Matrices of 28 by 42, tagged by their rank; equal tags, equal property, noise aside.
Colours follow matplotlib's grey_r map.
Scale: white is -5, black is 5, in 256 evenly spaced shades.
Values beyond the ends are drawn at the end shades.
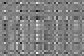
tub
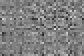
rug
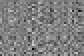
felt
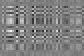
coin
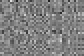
felt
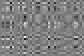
tub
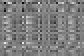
tub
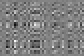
tub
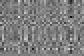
rug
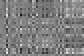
tub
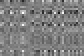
tub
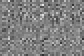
felt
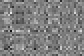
rug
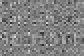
felt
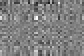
rug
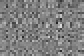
felt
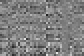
felt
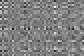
rug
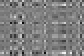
tub
